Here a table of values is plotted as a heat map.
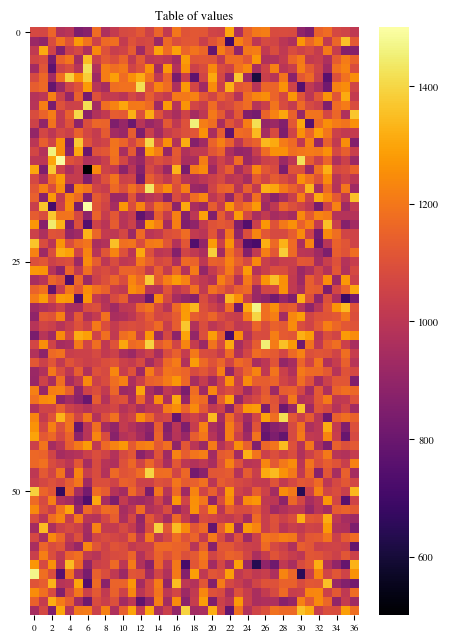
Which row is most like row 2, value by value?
54
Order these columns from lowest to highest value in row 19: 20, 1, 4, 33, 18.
18, 33, 20, 4, 1
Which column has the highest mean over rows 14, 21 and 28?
3
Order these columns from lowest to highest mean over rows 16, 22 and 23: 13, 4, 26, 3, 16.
4, 16, 13, 26, 3
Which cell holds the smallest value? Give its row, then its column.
15, 6
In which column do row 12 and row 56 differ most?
5
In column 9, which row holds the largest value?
23
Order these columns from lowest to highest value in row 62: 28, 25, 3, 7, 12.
12, 28, 25, 7, 3
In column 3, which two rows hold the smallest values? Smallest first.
50, 59
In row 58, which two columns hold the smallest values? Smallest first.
25, 17
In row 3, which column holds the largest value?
6
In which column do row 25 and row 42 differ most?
28
